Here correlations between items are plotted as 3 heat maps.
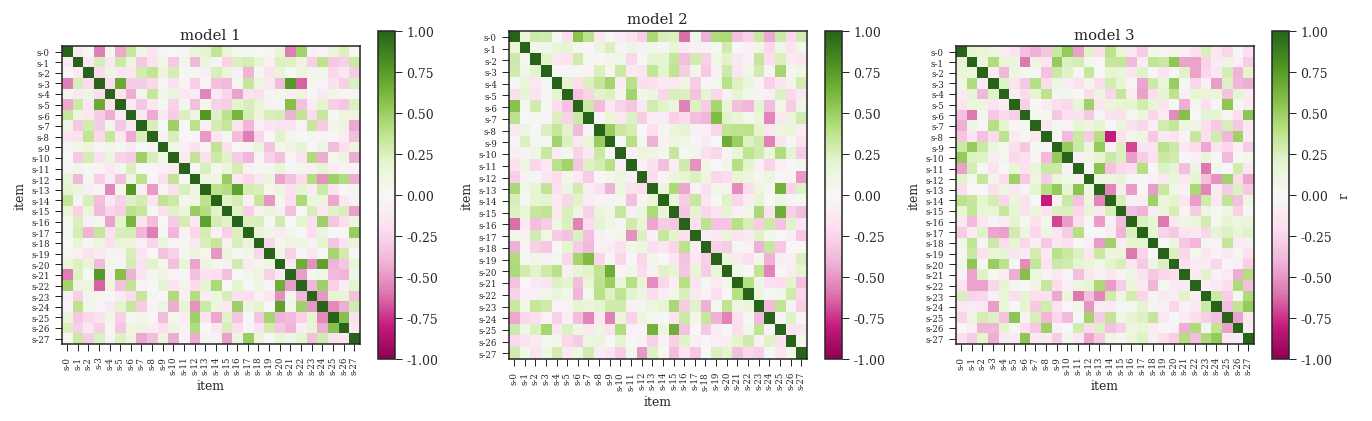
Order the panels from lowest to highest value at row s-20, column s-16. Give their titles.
model 2, model 3, model 1
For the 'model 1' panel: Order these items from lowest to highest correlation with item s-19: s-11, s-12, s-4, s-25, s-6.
s-4, s-11, s-12, s-6, s-25
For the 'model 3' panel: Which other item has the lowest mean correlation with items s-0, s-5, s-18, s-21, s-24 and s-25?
s-13
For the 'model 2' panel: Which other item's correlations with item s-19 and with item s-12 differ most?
s-7
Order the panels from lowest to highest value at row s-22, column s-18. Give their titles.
model 3, model 2, model 1
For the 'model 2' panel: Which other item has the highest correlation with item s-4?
s-9
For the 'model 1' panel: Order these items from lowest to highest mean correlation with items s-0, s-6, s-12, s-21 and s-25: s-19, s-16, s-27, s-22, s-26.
s-27, s-22, s-16, s-19, s-26
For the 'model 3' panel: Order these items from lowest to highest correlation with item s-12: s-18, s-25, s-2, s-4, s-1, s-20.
s-4, s-18, s-1, s-20, s-2, s-25
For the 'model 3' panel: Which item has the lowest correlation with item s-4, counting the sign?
s-17
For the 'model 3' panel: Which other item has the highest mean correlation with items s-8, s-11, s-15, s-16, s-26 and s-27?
s-24
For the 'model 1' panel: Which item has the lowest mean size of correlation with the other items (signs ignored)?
s-11
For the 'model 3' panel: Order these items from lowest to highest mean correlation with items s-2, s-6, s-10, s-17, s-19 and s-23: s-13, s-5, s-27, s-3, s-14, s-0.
s-3, s-5, s-13, s-0, s-14, s-27
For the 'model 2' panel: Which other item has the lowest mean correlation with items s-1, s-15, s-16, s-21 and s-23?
s-27
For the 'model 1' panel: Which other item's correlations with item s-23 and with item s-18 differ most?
s-24
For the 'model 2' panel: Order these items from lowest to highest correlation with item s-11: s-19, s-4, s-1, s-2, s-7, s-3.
s-2, s-3, s-19, s-1, s-7, s-4
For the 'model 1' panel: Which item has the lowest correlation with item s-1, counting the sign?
s-12
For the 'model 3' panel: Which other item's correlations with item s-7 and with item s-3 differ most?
s-0
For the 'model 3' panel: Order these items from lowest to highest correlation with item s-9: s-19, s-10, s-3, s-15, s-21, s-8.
s-21, s-8, s-3, s-15, s-19, s-10
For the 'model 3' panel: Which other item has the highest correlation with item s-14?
s-18
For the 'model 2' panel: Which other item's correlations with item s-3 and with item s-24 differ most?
s-20
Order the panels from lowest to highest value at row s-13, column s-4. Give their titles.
model 1, model 2, model 3
